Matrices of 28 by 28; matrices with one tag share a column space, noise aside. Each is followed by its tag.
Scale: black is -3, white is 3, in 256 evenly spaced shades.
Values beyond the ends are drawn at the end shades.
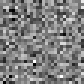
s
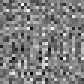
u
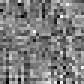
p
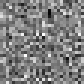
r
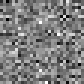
s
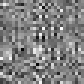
u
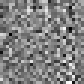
s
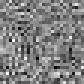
u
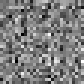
r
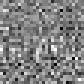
u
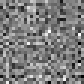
s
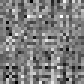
p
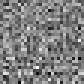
u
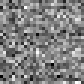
s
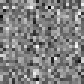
r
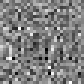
u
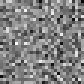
s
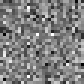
s
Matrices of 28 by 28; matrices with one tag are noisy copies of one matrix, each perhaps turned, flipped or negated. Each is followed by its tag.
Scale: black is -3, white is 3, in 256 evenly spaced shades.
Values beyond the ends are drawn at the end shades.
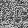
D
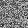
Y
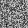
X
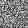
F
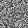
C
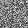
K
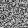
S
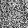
X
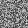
C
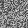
S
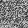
D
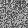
F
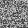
X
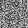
X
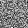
S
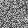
K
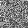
Y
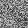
F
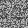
X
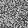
F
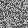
K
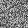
K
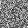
C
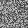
F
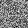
K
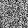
X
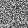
S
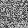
D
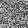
S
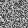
C
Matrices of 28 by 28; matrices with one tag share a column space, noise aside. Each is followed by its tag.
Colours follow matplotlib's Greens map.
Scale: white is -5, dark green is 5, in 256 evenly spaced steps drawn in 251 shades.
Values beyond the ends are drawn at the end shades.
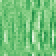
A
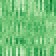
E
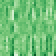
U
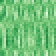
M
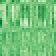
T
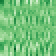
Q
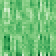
U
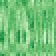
A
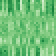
E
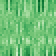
E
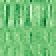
T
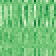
T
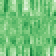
E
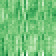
U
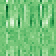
T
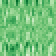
Q
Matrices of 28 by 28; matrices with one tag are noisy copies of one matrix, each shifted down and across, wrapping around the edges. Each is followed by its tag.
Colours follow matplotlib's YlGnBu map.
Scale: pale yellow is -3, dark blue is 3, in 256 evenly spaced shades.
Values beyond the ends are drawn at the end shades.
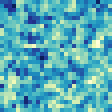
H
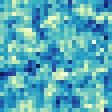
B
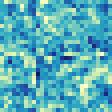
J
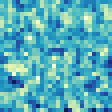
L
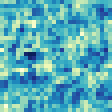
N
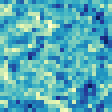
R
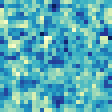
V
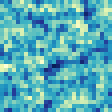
B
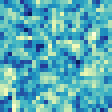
H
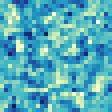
H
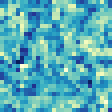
V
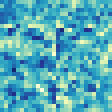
J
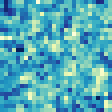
H
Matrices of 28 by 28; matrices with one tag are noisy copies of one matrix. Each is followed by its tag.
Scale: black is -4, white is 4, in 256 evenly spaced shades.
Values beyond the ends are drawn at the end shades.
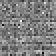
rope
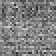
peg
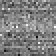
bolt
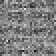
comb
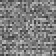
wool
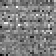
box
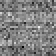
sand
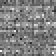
box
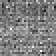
peg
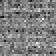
comb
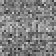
bolt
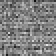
rope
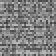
wool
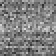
bolt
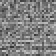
rope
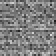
wool
